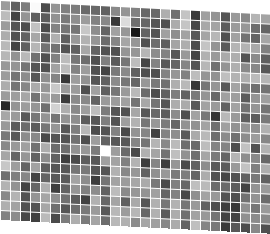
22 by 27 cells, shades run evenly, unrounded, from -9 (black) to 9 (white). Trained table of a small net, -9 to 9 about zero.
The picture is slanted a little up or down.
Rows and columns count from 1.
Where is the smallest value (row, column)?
3, 14
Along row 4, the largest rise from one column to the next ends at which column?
21
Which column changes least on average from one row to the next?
24
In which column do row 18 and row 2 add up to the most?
13
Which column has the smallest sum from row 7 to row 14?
11
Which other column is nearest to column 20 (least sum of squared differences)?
2
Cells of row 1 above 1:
11
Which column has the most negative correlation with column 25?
15
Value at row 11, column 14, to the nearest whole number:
3
